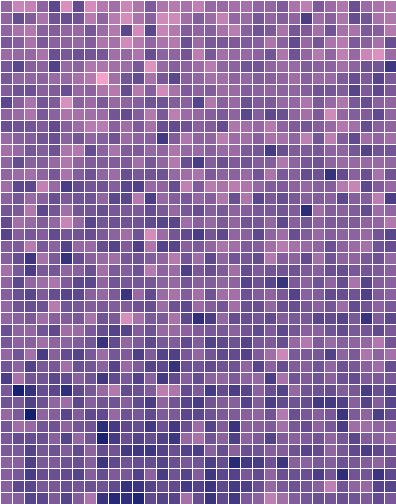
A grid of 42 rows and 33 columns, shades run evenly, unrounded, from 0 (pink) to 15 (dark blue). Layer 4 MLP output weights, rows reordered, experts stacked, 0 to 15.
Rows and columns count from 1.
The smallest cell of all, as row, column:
7, 9
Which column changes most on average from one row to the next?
6
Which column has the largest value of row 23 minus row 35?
24
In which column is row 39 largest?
20
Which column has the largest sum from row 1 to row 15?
5
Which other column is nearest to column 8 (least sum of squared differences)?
25
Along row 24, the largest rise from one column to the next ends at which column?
31
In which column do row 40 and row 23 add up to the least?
13
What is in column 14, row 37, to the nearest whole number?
11
